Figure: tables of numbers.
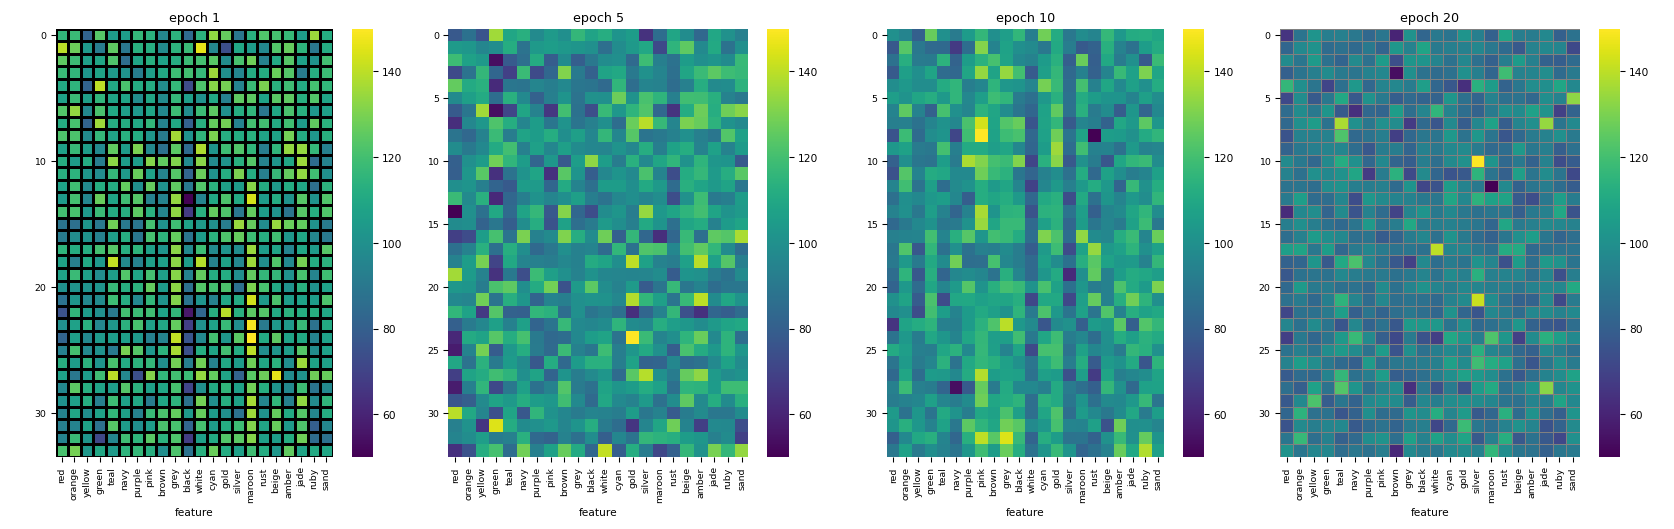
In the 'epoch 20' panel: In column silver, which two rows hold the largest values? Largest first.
10, 21
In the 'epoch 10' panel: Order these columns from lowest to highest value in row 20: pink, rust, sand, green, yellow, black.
yellow, rust, pink, green, black, sand
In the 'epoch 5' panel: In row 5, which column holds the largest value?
cyan
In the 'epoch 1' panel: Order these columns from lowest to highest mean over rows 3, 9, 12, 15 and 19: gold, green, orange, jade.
green, gold, orange, jade
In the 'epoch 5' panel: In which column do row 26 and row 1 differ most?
beige
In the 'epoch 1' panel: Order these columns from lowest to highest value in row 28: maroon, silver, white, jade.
white, silver, jade, maroon
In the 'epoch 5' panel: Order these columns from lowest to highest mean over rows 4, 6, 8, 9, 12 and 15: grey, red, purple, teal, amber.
teal, grey, red, purple, amber
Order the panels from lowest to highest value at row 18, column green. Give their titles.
epoch 5, epoch 20, epoch 1, epoch 10
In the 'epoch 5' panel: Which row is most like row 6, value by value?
11
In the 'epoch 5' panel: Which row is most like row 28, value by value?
25
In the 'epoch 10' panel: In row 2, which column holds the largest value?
maroon
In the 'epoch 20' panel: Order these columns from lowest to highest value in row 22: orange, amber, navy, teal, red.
red, navy, orange, amber, teal
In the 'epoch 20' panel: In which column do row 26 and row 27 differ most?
teal
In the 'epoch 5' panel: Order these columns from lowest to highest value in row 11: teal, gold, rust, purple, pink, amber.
pink, rust, teal, gold, purple, amber
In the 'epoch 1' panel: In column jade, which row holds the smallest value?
3
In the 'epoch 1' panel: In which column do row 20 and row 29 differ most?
pink
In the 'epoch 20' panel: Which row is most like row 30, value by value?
32
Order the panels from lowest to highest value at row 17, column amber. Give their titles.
epoch 20, epoch 1, epoch 10, epoch 5
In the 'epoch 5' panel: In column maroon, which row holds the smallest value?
16
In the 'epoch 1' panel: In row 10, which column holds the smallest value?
ruby
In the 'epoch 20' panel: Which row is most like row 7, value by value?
28
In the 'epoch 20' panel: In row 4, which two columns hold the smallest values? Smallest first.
gold, green
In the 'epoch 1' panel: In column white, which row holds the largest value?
1
